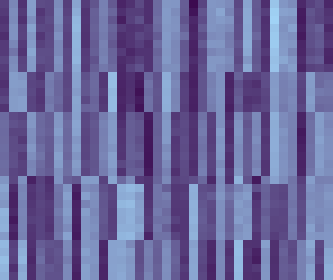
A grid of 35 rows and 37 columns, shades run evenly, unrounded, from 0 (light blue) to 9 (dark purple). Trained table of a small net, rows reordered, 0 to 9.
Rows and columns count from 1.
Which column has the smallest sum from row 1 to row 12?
31
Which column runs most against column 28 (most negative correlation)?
13
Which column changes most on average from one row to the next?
16
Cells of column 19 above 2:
30
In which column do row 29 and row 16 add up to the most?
17
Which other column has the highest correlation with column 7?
12
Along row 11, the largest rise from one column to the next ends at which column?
14
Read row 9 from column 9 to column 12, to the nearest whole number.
2 7 5 4
